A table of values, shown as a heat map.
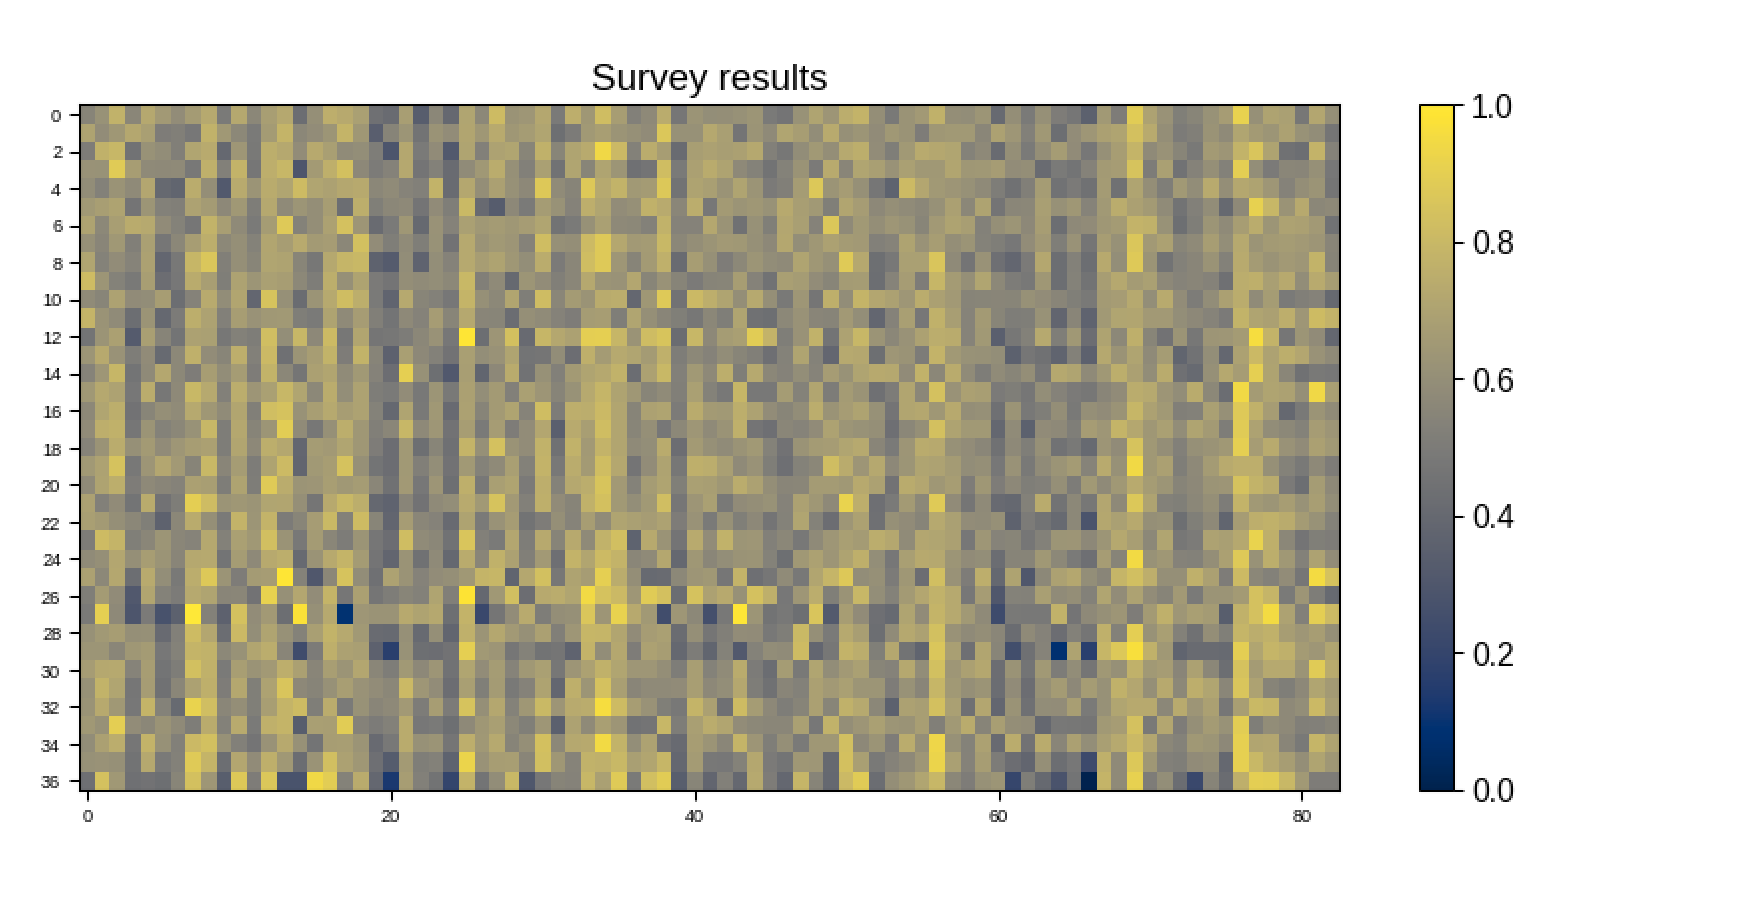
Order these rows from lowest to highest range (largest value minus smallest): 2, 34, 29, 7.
7, 34, 2, 29
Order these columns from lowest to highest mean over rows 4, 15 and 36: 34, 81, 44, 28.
44, 28, 81, 34
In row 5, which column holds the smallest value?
27
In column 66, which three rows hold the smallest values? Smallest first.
36, 29, 35
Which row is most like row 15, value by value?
30
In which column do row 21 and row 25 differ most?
38
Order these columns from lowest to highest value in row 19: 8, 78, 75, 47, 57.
47, 78, 57, 75, 8
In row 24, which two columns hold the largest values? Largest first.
69, 76
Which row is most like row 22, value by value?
13
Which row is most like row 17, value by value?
31
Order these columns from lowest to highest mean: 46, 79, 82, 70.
46, 82, 79, 70
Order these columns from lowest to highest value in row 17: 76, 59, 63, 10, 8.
63, 59, 10, 8, 76
